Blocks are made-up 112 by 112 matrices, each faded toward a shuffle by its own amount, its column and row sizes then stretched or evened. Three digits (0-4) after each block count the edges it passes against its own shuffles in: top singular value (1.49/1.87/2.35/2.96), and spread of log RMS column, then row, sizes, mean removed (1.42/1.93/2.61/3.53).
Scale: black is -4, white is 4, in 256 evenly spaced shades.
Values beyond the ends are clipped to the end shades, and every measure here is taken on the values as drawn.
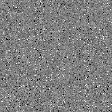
1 2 1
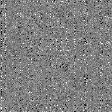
0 3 2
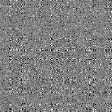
3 3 3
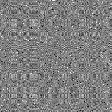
4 0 0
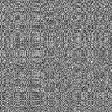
4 2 1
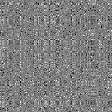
4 2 1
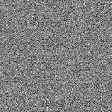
2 1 0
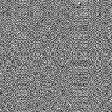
4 1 0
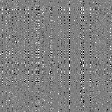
4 4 2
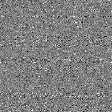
2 1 3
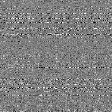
2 1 4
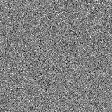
1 0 0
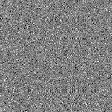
3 0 1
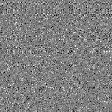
3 0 2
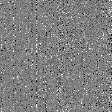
2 3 1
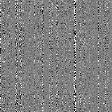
2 4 2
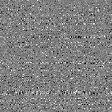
3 1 3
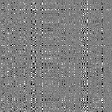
4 4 3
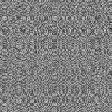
4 0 2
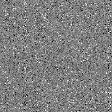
1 2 0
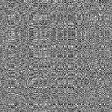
4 2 3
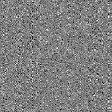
3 3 0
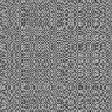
4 4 1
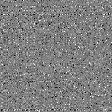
3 0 2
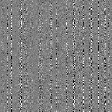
4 4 1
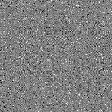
3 1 0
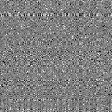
4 0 3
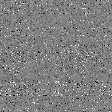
0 0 3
